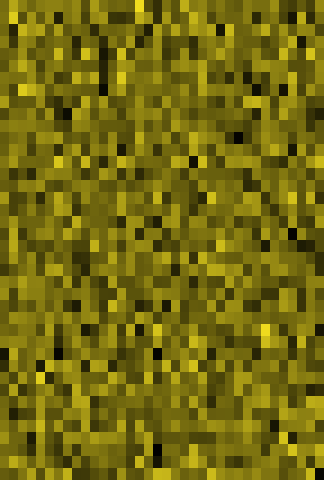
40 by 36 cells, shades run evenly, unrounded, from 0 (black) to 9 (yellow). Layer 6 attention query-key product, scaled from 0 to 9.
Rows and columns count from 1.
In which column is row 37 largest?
32
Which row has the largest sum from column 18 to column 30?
40
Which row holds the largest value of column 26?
3
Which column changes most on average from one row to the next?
7
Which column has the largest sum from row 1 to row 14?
23
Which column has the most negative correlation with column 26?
9
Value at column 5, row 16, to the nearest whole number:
6
